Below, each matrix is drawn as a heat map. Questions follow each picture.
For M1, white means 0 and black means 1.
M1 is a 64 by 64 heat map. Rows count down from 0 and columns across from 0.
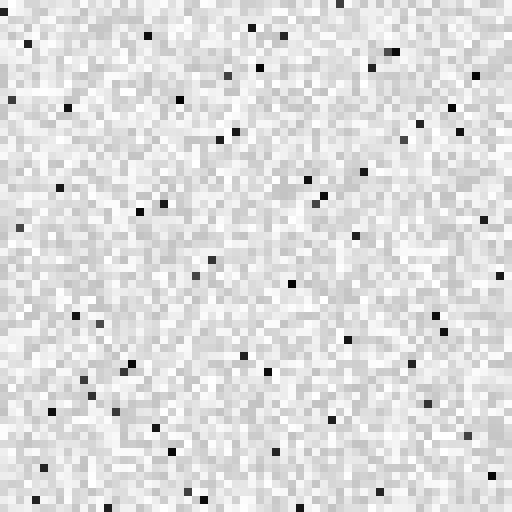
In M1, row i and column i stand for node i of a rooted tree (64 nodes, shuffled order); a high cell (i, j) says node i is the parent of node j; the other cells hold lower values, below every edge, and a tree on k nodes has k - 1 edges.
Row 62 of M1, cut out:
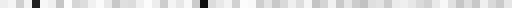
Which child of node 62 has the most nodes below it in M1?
25
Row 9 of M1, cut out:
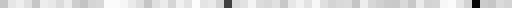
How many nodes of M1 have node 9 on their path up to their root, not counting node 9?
8
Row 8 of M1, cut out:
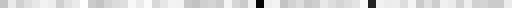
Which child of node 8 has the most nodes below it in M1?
32
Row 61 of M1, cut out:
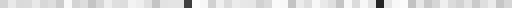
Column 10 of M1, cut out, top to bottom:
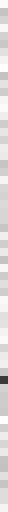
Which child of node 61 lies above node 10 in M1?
47
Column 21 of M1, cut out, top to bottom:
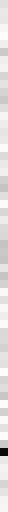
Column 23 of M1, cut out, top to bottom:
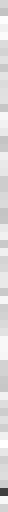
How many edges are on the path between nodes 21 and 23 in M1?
9
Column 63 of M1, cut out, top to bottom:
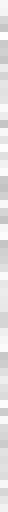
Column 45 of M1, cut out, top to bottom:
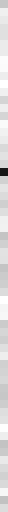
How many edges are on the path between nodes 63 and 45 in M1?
4
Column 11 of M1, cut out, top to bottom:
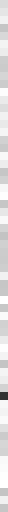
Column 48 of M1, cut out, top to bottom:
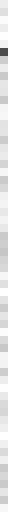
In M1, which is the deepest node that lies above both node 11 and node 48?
6
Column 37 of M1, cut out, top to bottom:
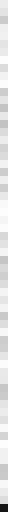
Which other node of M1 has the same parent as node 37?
13
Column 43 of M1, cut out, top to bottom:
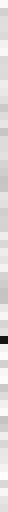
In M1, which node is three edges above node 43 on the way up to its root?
1
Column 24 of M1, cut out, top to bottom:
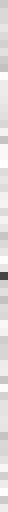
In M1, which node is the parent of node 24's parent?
56
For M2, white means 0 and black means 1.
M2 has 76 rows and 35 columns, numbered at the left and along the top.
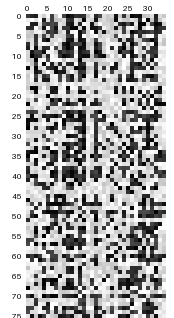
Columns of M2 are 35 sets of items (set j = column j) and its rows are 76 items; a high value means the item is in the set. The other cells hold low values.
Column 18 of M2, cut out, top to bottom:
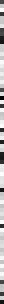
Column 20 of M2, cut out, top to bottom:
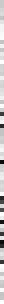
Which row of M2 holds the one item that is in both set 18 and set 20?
40
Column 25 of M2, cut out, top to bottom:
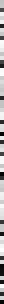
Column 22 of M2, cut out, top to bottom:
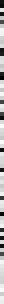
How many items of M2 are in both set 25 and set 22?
0
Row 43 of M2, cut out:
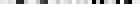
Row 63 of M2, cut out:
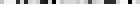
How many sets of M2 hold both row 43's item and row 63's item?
4
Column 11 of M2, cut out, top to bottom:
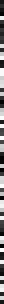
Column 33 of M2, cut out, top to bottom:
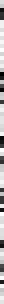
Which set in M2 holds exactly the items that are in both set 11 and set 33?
16
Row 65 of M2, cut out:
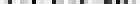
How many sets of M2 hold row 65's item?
8
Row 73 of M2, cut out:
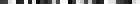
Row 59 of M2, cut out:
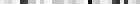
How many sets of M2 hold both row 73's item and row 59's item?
3
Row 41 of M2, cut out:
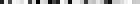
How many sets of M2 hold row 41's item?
11
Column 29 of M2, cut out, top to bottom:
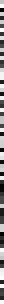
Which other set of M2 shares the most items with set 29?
31
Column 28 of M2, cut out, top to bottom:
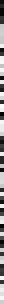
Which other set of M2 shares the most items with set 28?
6
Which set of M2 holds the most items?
17
